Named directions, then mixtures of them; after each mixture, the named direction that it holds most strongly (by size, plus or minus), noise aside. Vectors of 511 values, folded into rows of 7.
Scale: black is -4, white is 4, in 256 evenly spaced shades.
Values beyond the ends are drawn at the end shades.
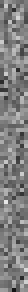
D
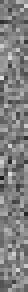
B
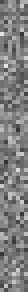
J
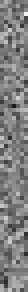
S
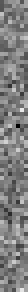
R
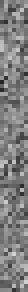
D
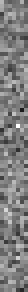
R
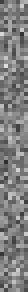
J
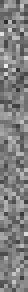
J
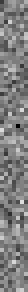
R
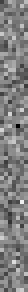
R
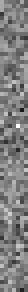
R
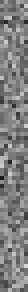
B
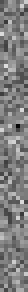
J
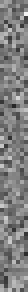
S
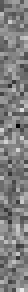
R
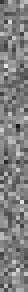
J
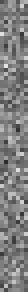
J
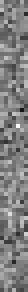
R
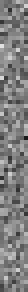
B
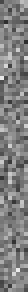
B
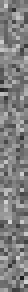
D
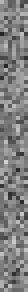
J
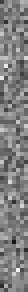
J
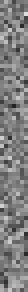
S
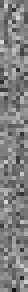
D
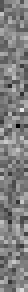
R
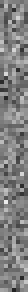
D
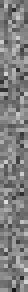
D
